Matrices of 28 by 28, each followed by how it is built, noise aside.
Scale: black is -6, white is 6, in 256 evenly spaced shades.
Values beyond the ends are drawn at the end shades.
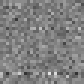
uneven rows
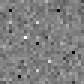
sparse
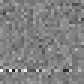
uneven rows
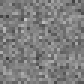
repeating rows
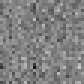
low rank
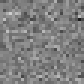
uneven rows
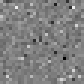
sparse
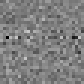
uneven rows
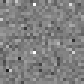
sparse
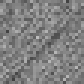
Hankel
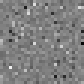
sparse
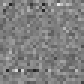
uneven rows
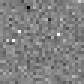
sparse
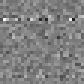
uneven rows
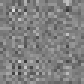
low rank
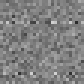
uneven rows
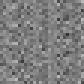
repeating rows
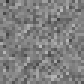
repeating rows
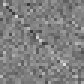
diagonal
